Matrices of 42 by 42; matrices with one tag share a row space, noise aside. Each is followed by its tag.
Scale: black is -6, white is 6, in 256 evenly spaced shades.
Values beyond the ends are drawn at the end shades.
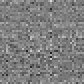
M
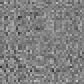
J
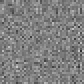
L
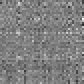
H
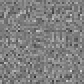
J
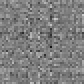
M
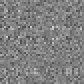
J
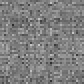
M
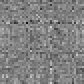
M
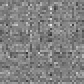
M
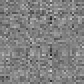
M
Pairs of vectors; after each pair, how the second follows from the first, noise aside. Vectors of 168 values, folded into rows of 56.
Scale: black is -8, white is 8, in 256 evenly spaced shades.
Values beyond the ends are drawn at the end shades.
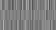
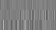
partly zeroed.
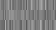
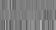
partly zeroed.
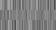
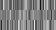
reversed, scaled up.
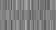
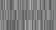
reversed.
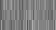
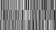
reversed, scaled up.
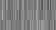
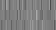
partly zeroed.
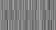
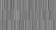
reversed, shrunk.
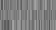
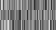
negated, scaled up.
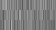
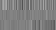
partly zeroed.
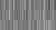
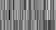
negated, scaled up.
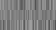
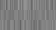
reversed, shrunk.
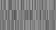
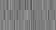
negated, partly zeroed.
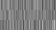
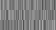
copied.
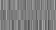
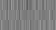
reversed, shrunk.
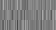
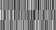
reversed, scaled up.
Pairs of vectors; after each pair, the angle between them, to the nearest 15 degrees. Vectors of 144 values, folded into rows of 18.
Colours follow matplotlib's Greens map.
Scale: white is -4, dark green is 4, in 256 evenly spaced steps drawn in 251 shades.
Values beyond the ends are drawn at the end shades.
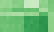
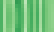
90 degrees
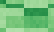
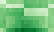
135 degrees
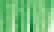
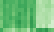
60 degrees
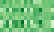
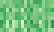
150 degrees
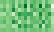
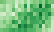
45 degrees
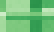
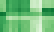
165 degrees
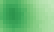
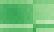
45 degrees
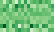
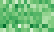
30 degrees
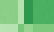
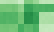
75 degrees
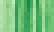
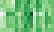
45 degrees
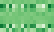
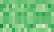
45 degrees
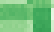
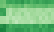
105 degrees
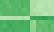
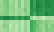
165 degrees
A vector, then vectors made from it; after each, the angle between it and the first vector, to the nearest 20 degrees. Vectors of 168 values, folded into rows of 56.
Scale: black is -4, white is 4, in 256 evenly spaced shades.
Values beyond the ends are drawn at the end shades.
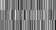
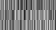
40 degrees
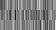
160 degrees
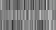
80 degrees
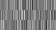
100 degrees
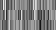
100 degrees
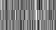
40 degrees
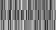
120 degrees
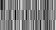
160 degrees
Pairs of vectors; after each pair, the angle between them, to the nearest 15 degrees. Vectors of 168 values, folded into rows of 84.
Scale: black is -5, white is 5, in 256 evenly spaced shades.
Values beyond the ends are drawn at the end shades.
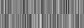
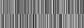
75 degrees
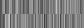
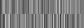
30 degrees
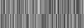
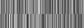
30 degrees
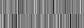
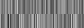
90 degrees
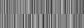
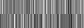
120 degrees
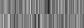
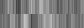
105 degrees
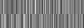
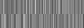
15 degrees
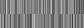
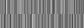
30 degrees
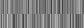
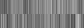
135 degrees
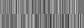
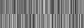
150 degrees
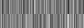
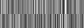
75 degrees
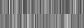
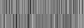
120 degrees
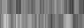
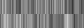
30 degrees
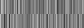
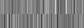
60 degrees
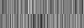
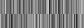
105 degrees
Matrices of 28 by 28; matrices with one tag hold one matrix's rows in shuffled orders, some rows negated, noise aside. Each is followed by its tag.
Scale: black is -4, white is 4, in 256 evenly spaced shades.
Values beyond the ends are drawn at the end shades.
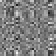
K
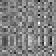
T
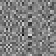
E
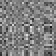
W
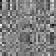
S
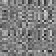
T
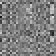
S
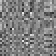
W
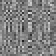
E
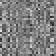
S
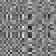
E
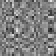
K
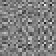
T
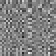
E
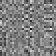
W
